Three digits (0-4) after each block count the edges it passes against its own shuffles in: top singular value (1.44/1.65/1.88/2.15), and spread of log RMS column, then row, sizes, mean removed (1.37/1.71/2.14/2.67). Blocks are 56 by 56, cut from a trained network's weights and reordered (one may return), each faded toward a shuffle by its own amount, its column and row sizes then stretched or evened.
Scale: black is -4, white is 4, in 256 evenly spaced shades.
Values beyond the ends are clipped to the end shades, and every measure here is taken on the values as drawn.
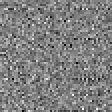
2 0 2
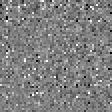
0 1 3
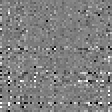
2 3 3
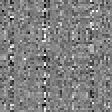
3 4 0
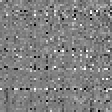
2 3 3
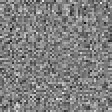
3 0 0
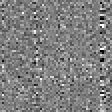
3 3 1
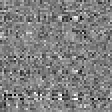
3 1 3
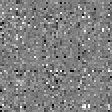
1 3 2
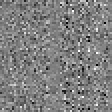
0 4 0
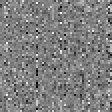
1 4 0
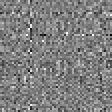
4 2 2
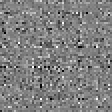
0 2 4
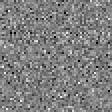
1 0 1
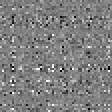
0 3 4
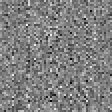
2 3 0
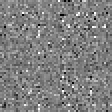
0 2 2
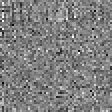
2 2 1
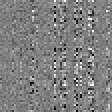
3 4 1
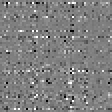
0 2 4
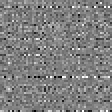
4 1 4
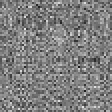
4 2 0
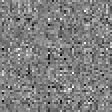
3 3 2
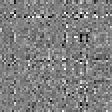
4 3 2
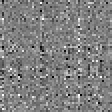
1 3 2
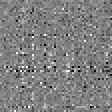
1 2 3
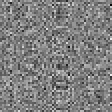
4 3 1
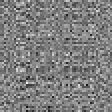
4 3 3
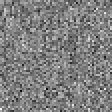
2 1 0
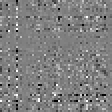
2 4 4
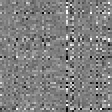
4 4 3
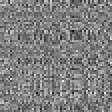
4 2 3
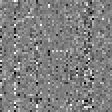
1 4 1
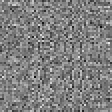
3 2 2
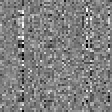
4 4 0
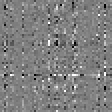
3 4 1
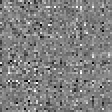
1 3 3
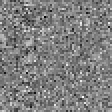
1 2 0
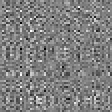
4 4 3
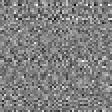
4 0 3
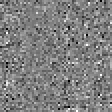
0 3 1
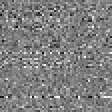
3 0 3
